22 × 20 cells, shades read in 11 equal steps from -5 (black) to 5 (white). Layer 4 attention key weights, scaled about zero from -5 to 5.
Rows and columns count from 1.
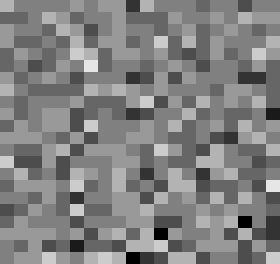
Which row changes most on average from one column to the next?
20
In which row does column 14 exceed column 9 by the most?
10
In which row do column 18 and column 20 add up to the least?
19
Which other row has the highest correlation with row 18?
9
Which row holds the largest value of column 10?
21
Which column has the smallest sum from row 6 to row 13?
6
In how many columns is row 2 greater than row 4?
8
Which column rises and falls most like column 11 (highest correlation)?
15
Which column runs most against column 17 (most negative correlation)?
18
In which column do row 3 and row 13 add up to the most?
5
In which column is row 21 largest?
12
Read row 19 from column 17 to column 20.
2 -5 0 -3
